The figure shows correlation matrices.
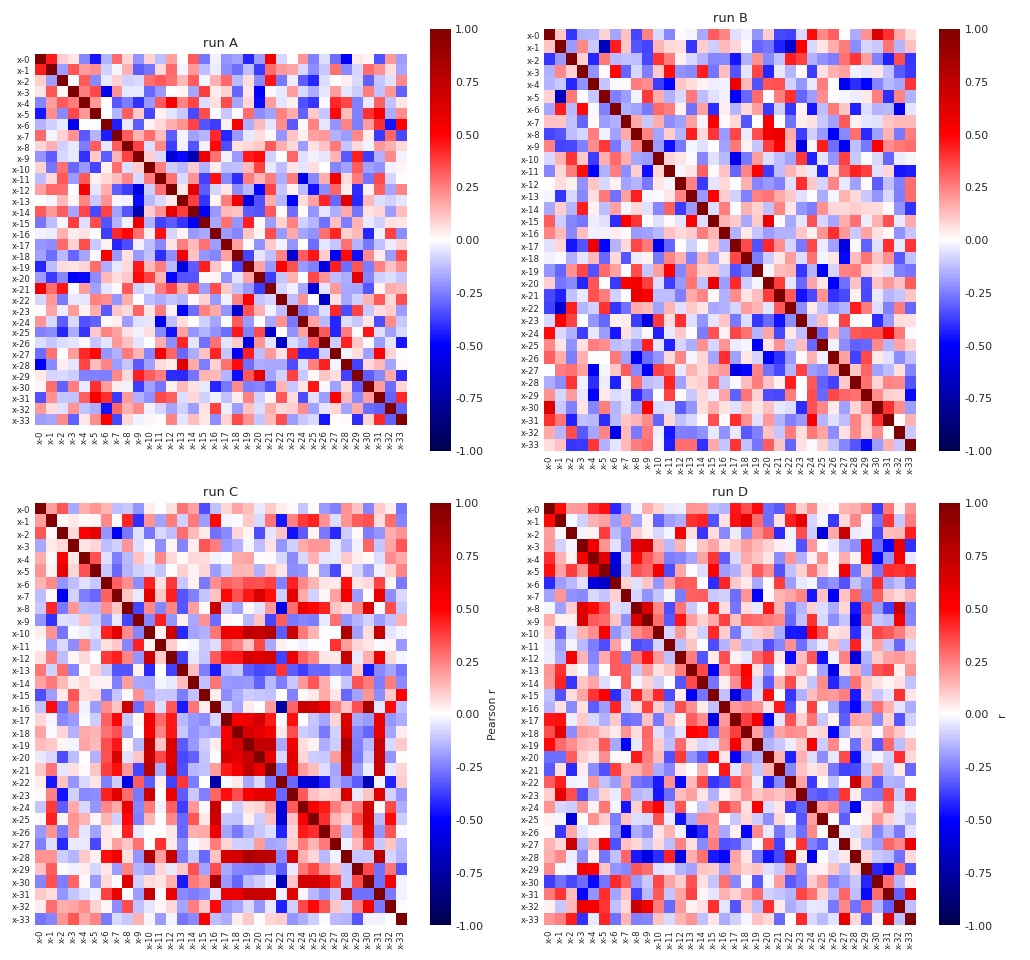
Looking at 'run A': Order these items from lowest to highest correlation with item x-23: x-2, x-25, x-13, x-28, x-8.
x-13, x-28, x-25, x-2, x-8
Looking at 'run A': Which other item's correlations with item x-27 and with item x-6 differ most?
x-18
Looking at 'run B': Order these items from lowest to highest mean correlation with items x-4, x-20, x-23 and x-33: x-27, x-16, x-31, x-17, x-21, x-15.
x-27, x-16, x-31, x-21, x-15, x-17
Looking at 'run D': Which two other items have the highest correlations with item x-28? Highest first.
x-22, x-11
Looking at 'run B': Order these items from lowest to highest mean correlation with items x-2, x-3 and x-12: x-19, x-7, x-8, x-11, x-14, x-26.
x-7, x-8, x-14, x-26, x-19, x-11
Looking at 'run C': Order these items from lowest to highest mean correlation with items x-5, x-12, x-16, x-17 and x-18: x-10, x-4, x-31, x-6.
x-4, x-6, x-31, x-10
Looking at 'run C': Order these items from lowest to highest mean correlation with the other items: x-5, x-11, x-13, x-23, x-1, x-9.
x-13, x-9, x-5, x-11, x-1, x-23
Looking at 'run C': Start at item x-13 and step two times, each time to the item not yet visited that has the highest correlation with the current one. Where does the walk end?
x-9
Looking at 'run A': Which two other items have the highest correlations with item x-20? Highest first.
x-29, x-9
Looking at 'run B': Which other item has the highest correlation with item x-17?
x-4
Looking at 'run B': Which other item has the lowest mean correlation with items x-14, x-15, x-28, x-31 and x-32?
x-6
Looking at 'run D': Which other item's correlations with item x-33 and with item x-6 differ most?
x-5
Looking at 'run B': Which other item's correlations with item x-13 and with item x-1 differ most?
x-5
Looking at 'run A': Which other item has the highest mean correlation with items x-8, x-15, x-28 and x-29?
x-9
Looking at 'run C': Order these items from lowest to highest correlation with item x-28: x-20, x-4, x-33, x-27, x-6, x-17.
x-33, x-27, x-4, x-6, x-17, x-20
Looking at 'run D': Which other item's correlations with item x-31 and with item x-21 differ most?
x-33
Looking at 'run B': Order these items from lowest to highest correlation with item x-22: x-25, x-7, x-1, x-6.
x-1, x-6, x-7, x-25
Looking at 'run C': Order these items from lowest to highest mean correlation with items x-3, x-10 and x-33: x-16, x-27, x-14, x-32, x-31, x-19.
x-14, x-27, x-32, x-16, x-31, x-19
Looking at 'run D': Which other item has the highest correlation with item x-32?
x-8
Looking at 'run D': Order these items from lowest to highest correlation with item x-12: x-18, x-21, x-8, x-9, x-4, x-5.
x-4, x-18, x-21, x-5, x-8, x-9
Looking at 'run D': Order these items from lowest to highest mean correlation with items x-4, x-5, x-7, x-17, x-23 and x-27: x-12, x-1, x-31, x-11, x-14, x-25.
x-11, x-25, x-12, x-14, x-31, x-1
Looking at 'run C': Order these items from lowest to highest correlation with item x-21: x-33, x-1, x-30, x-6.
x-30, x-33, x-1, x-6
